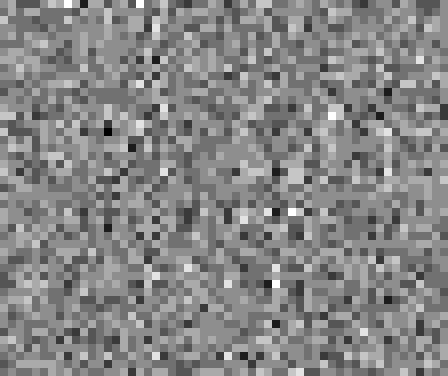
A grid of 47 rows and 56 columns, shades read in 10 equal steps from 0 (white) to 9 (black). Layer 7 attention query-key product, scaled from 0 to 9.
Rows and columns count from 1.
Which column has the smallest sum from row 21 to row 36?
3
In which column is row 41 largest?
35
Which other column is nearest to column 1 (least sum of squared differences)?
32
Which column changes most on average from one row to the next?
20
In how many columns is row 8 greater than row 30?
19
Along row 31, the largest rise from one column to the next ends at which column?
6
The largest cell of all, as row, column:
17, 14
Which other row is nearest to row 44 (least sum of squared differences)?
31
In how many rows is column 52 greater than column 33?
17
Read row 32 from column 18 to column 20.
4 6 6
